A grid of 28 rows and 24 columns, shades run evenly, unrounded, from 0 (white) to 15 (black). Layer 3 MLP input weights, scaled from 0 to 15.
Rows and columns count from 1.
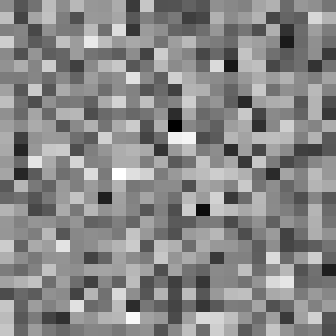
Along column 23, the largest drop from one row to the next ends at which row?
22
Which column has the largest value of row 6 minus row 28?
17
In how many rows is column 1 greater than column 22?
4
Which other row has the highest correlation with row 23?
13
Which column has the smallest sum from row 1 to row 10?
9
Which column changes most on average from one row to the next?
10
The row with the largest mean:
5
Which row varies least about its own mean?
19
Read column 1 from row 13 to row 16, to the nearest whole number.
5 6 5 10
